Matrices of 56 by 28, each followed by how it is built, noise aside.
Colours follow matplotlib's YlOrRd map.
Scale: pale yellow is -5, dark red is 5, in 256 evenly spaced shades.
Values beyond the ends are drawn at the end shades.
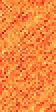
Hankel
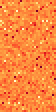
sparse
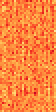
blocks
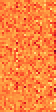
uneven columns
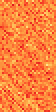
Toeplitz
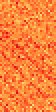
Toeplitz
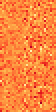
uneven columns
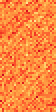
Hankel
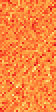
Hankel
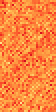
Hankel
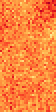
smooth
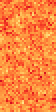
smooth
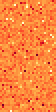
sparse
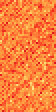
Hankel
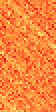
Toeplitz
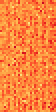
blocks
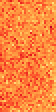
smooth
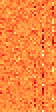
uneven columns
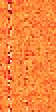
uneven columns
